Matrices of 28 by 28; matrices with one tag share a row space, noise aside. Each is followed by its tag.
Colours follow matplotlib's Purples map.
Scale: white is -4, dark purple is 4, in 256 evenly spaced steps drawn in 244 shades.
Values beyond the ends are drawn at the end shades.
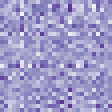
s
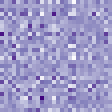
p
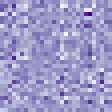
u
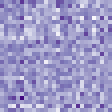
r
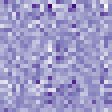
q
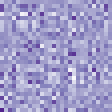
p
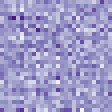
r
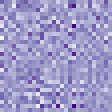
p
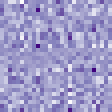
s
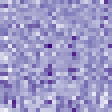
q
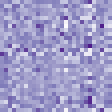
u
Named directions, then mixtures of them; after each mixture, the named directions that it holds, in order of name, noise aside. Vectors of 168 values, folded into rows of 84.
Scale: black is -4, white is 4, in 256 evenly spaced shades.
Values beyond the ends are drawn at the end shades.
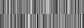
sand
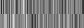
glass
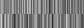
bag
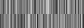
sand.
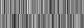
bag, glass.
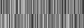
bag, glass.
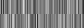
glass, sand.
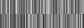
glass, sand.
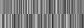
bag.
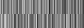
bag, glass, sand.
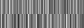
bag, sand.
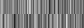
bag.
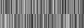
bag, glass.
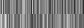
bag, glass.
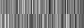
bag, glass.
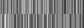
bag, glass, sand.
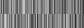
bag, glass, sand.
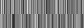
bag, glass, sand.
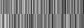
bag, glass.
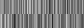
bag.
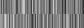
bag, glass.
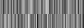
bag, glass, sand.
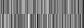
bag, glass, sand.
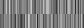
sand.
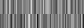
sand.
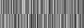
bag, glass, sand.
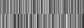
bag, sand.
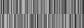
bag, glass, sand.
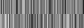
bag, glass.
